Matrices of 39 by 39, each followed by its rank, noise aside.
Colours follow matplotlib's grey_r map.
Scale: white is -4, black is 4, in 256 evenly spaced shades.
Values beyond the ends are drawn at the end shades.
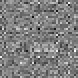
five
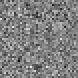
seven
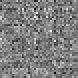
six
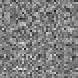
seven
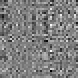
five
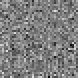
six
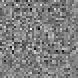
six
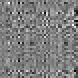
four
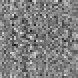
seven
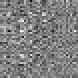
five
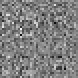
six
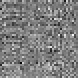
six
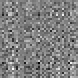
four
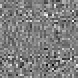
seven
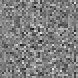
seven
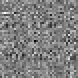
seven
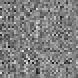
six
